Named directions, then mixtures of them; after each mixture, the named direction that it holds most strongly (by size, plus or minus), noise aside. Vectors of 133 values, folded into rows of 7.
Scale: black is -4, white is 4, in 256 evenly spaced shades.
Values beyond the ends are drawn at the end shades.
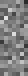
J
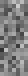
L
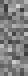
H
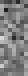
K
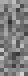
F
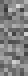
H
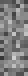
F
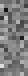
K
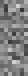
H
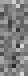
F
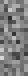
H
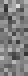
H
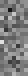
J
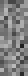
F
